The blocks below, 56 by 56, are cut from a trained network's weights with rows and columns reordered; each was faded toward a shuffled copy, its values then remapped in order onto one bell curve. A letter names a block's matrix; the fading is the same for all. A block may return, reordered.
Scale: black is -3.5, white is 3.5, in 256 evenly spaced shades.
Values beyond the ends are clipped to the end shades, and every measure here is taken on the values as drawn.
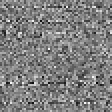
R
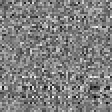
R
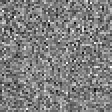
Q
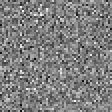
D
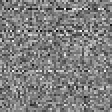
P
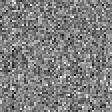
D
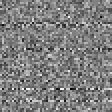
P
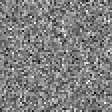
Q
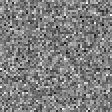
Q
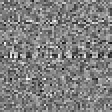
R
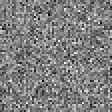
D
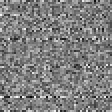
P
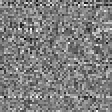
R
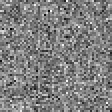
D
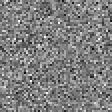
Q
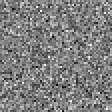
Q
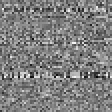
P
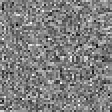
D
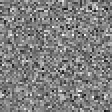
R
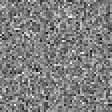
D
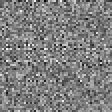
R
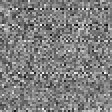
P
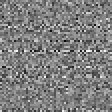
P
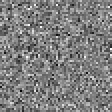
D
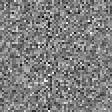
D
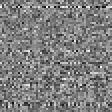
P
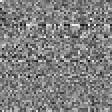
P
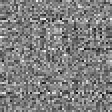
R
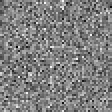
D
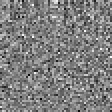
D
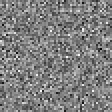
D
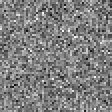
Q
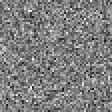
Q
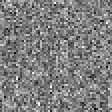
D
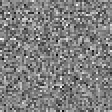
R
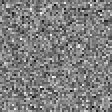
Q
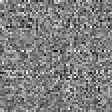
R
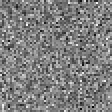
D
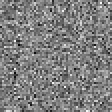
D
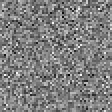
Q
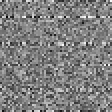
P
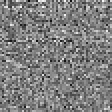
R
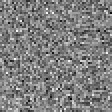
D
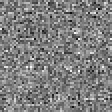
R
